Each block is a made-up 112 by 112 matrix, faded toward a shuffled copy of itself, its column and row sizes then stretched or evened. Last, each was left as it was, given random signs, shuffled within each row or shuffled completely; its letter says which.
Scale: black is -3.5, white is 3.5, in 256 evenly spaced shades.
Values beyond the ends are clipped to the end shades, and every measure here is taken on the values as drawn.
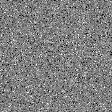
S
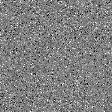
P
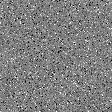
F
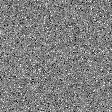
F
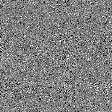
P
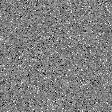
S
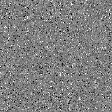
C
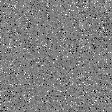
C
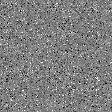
P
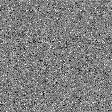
S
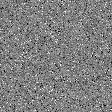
F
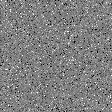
F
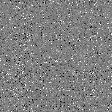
P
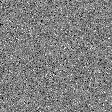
F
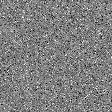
F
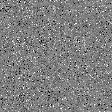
P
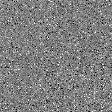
P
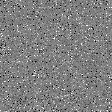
P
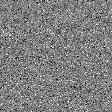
S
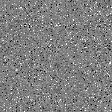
C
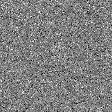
S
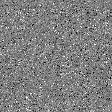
S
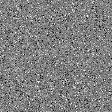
P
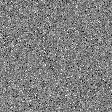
F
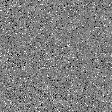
P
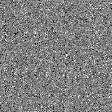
C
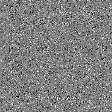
P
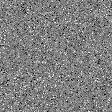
F
